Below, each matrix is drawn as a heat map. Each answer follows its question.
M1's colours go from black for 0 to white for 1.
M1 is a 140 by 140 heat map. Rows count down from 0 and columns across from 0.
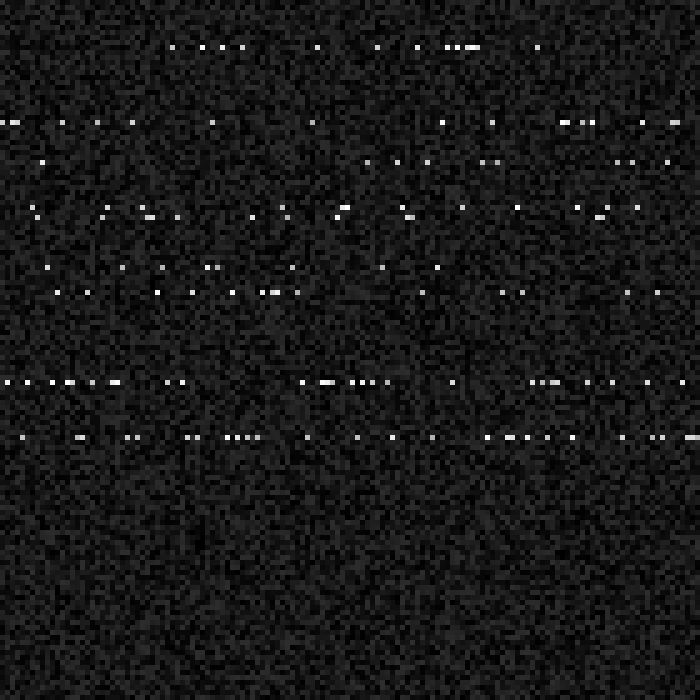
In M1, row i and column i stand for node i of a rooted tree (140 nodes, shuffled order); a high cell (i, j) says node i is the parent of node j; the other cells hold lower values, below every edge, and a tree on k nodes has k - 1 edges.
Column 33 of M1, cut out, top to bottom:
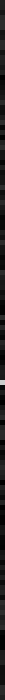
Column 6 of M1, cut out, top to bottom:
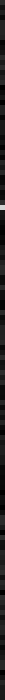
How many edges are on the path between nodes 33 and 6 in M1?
4
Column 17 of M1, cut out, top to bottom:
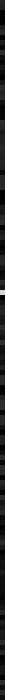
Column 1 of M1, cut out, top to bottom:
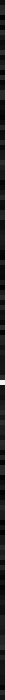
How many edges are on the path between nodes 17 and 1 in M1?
4
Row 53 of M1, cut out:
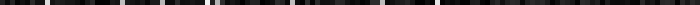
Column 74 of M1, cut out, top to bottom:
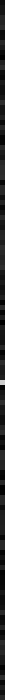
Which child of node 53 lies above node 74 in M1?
76
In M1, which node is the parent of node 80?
41
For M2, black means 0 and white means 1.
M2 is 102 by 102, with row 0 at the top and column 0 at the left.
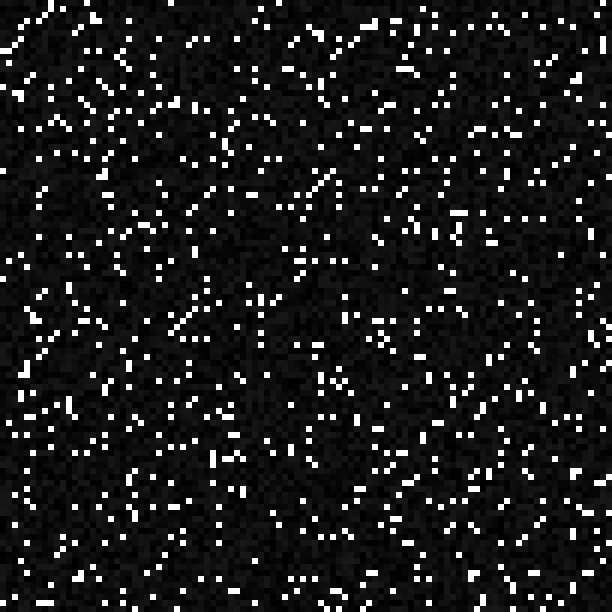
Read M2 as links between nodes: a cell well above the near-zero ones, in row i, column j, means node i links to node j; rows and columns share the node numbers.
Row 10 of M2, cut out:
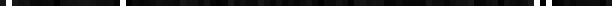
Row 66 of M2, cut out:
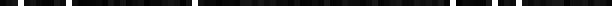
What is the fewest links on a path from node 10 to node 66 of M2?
4
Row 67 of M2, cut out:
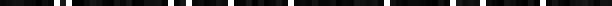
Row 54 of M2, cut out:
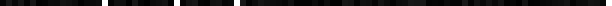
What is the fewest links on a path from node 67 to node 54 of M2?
3
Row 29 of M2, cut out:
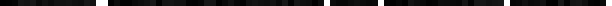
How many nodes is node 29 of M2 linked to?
6
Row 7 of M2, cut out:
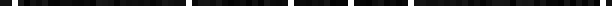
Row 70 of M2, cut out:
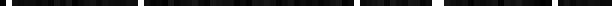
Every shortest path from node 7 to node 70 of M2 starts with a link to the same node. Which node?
node 2
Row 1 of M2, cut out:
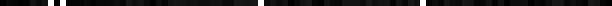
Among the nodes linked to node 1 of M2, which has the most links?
node 8
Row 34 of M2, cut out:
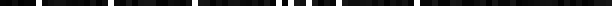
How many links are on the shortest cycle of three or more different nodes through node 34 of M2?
3
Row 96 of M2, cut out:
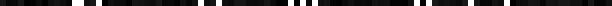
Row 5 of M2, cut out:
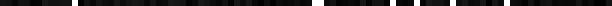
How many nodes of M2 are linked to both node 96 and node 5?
4
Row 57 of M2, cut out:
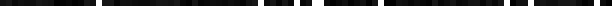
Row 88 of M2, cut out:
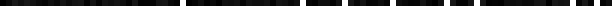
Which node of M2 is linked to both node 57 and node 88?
node 99
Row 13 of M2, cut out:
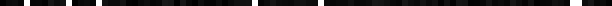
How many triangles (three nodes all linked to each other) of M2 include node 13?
4
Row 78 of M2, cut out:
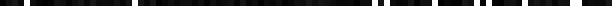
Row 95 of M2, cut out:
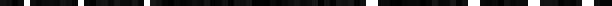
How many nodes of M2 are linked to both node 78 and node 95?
3
